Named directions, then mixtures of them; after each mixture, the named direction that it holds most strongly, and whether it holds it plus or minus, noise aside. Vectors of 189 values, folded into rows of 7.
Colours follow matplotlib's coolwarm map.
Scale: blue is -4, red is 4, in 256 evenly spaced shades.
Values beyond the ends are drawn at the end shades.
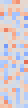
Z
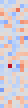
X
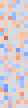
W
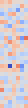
X, minus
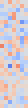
X, minus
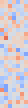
W, plus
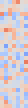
Z, plus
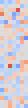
X, plus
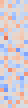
W, plus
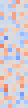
W, minus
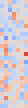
W, minus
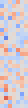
W, minus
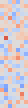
W, plus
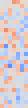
Z, plus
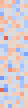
W, plus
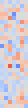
X, plus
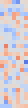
Z, minus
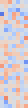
Z, minus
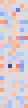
X, minus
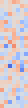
X, minus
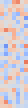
Z, plus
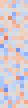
W, plus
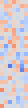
X, minus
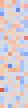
X, minus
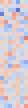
X, minus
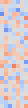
Z, minus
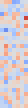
Z, minus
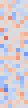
W, plus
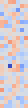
X, minus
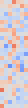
X, minus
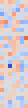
X, minus
